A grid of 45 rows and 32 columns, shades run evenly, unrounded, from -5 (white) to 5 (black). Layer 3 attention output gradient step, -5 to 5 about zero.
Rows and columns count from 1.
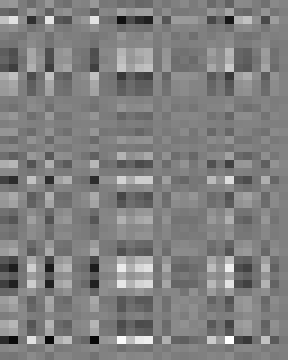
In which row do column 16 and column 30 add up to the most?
3
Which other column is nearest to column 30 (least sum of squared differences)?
15
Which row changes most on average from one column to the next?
43
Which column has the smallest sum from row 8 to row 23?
14
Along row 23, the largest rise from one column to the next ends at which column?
27
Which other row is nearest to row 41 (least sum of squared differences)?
21
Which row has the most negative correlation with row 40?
5
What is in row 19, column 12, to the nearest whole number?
0
